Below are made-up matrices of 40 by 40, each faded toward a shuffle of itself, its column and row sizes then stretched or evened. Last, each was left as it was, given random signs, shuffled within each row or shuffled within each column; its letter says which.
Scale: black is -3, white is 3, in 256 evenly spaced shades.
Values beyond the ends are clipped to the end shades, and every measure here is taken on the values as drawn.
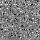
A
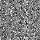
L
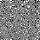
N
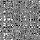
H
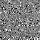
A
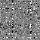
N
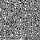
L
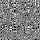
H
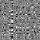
H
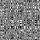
H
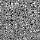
N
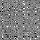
H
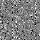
L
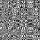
H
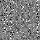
L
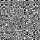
H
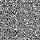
N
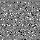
A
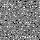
A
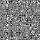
N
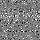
A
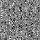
L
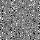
L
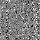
L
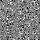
L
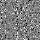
L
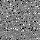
A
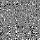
N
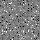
L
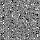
L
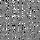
N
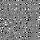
H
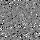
A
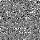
A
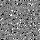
A
